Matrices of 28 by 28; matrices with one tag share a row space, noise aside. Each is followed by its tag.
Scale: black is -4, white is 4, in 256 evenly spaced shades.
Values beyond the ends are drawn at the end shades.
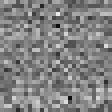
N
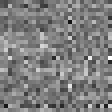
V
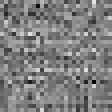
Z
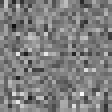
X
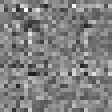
X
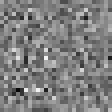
X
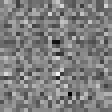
N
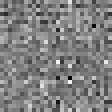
V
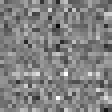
N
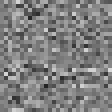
X
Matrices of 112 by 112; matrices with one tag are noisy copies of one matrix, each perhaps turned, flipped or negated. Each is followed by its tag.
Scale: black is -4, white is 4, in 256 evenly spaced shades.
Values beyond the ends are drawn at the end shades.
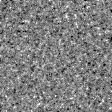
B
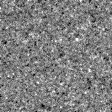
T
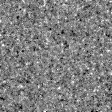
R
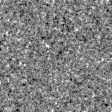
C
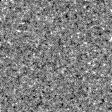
B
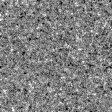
R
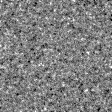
R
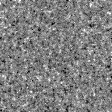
R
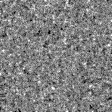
R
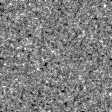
C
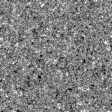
T
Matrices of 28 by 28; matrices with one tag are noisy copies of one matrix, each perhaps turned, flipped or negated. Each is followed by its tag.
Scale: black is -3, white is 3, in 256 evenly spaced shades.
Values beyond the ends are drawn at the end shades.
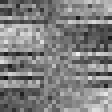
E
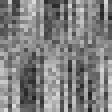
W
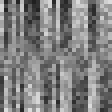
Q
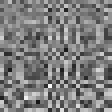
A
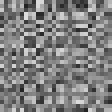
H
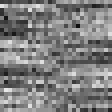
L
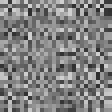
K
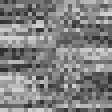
L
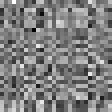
H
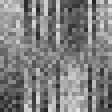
E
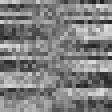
Q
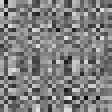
K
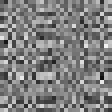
K
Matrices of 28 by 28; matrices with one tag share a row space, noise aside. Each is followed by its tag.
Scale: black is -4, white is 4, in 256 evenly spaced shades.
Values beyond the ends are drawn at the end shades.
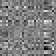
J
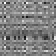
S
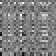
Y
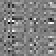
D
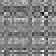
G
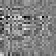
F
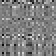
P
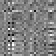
D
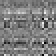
G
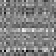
S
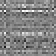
S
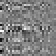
F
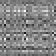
S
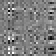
D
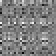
Y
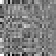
F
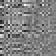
F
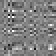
D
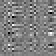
D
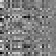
F
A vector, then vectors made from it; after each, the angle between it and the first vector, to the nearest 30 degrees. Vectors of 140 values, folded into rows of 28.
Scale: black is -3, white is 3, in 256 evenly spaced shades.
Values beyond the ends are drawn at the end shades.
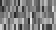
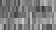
30 degrees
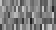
150 degrees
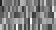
30 degrees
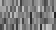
150 degrees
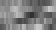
90 degrees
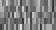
150 degrees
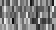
90 degrees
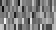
30 degrees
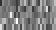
60 degrees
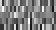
150 degrees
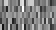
90 degrees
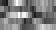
90 degrees
